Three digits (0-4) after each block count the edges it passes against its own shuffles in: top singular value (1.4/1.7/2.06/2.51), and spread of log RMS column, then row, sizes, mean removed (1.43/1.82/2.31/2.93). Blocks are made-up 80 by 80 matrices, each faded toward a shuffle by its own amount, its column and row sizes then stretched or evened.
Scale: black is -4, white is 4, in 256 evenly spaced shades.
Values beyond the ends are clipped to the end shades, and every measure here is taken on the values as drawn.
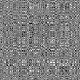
4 2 3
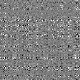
3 3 4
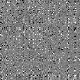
3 3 2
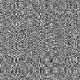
4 3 0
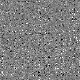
1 2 2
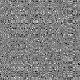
4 0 2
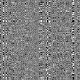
4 4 2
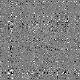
2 3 3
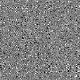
2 2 2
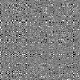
4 3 3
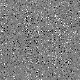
0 3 1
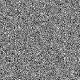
2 1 0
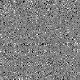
2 1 3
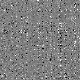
1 3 2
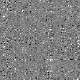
2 3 2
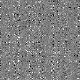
2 3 2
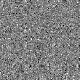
2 0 1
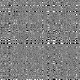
4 3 4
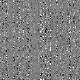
2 4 1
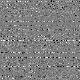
2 0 4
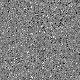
0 1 0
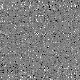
1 1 2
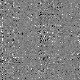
1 3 2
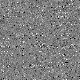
0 1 2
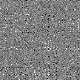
2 2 2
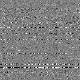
3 0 4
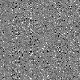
2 2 0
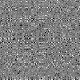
4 0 3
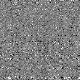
1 1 3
